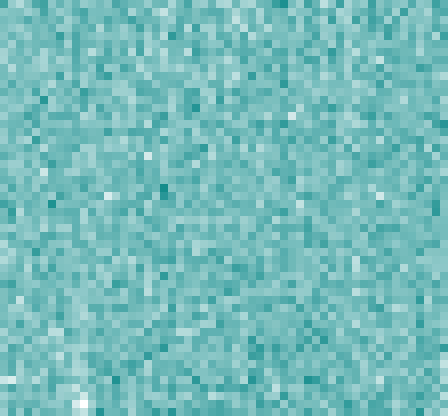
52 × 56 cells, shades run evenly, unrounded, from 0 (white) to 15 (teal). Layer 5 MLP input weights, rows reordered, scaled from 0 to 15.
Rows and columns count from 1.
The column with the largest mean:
36
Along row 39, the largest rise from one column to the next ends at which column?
22
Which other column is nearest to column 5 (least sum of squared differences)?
52
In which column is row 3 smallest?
30
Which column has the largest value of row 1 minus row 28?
35
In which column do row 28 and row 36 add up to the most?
2
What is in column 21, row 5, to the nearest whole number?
5
